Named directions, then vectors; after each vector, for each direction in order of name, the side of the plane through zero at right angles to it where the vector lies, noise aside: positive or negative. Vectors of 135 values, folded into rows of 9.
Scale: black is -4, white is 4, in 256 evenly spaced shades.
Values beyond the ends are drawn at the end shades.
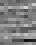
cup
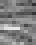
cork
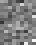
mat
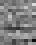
negative, positive, negative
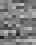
negative, negative, positive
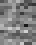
positive, negative, negative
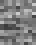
negative, negative, negative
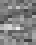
positive, positive, positive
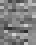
negative, positive, positive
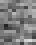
negative, negative, positive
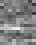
positive, negative, positive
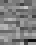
positive, positive, negative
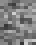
negative, negative, positive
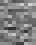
negative, positive, positive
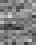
negative, negative, negative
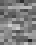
positive, positive, positive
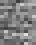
negative, positive, positive
